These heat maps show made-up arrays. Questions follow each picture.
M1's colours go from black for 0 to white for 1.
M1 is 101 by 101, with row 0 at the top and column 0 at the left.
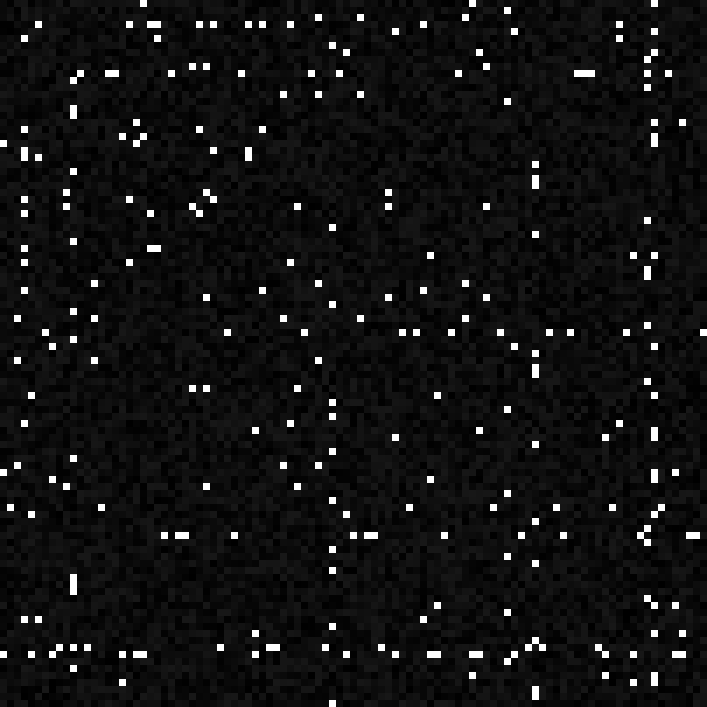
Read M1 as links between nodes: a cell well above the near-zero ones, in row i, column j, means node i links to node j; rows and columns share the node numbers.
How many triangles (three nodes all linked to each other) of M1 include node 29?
5
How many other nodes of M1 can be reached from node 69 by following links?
5
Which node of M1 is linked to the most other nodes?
node 93
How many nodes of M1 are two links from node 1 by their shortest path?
6
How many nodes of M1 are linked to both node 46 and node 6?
0
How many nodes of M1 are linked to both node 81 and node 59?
1
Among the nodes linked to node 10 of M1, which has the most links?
node 92
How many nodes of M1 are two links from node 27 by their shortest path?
2
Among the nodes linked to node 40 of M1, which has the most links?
node 45
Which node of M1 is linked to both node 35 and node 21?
node 3
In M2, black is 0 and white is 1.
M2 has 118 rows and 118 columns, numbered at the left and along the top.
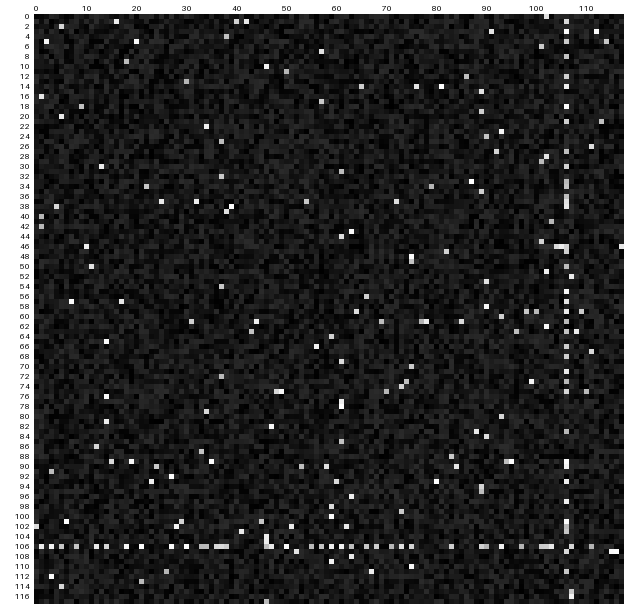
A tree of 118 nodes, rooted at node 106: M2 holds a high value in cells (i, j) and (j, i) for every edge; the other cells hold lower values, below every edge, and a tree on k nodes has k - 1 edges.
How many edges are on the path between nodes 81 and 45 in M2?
4
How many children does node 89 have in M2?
5
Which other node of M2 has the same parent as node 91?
112
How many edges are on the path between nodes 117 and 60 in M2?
4
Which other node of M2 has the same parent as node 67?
26
